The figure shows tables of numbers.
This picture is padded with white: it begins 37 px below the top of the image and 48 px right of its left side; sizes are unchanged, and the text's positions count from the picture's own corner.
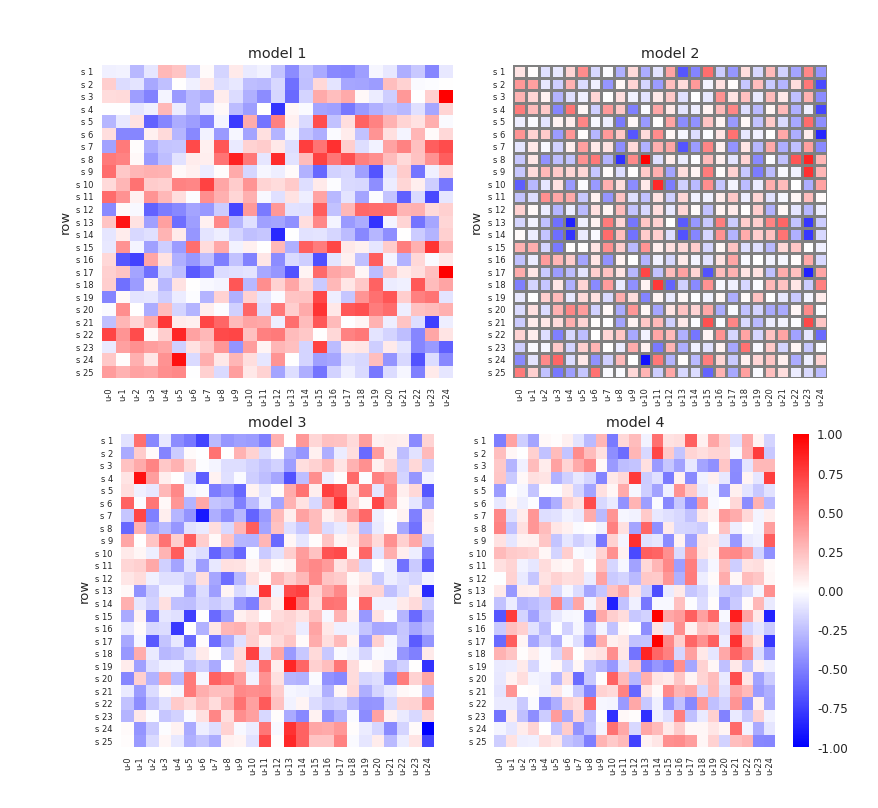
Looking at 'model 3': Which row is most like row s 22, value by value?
s 21
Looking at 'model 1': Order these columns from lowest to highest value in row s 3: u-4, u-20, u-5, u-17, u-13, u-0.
u-13, u-5, u-20, u-4, u-0, u-17
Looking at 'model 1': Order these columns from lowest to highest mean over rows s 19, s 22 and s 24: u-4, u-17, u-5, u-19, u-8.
u-17, u-4, u-19, u-8, u-5
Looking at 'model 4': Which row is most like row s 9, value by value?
s 4
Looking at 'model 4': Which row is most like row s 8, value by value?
s 7
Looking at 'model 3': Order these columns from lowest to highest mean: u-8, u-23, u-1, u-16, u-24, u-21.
u-24, u-23, u-8, u-21, u-1, u-16
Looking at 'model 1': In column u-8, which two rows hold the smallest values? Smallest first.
s 16, s 6
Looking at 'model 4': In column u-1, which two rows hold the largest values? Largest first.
s 15, s 17
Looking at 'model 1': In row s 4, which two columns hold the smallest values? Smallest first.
u-12, u-17
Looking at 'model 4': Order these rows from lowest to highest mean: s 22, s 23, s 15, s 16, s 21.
s 23, s 22, s 16, s 21, s 15
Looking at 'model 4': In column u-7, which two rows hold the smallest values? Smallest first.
s 20, s 24
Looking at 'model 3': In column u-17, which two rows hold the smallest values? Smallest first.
s 20, s 23
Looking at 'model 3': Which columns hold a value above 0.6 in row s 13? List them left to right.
u-11, u-13, u-14
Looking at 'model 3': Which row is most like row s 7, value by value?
s 1
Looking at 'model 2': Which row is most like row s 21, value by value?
s 9
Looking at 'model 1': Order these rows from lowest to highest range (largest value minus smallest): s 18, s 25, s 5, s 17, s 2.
s 2, s 25, s 18, s 5, s 17
